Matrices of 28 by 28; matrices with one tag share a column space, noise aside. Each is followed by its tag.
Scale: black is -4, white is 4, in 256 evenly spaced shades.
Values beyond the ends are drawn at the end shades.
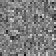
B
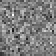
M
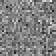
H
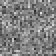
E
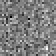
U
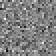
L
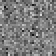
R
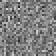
M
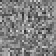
M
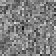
E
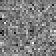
L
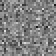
L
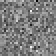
H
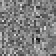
E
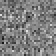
M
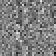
R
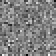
U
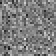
U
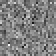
U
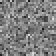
B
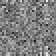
R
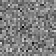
L
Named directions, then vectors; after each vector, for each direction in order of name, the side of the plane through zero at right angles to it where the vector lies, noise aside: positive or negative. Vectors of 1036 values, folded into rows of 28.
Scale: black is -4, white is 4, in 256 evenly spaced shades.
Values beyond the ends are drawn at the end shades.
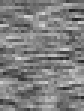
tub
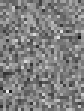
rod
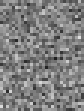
negative, positive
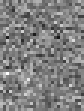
negative, negative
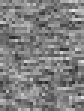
positive, negative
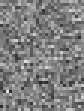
positive, negative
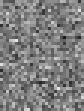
positive, negative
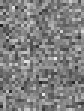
positive, negative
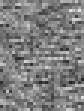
positive, negative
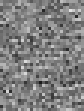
positive, negative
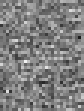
positive, negative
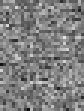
negative, positive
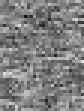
negative, negative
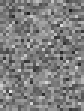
negative, positive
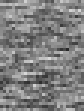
positive, negative
